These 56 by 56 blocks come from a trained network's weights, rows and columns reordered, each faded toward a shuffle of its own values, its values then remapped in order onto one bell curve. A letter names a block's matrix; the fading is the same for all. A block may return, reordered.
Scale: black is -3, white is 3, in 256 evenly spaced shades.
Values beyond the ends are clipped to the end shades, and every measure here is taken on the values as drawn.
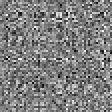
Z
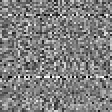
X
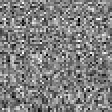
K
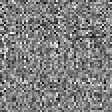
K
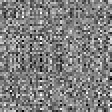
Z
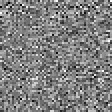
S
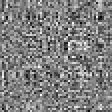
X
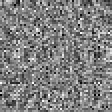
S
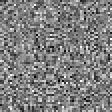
K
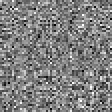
K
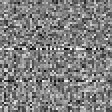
X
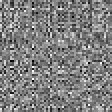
Z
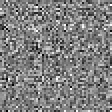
Z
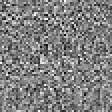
S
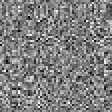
K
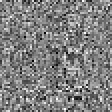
S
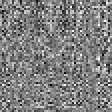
X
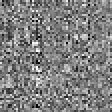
Z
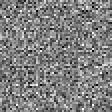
S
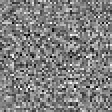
S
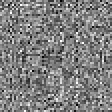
K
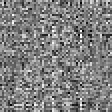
X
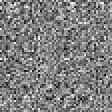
S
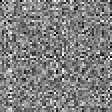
X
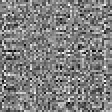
X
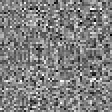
K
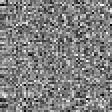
K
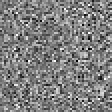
S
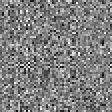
K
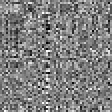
Z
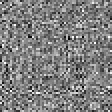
K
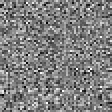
S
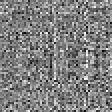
X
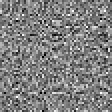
S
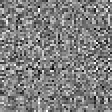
K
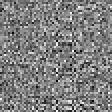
K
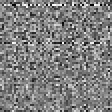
X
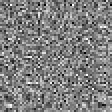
S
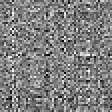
X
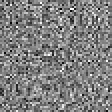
K
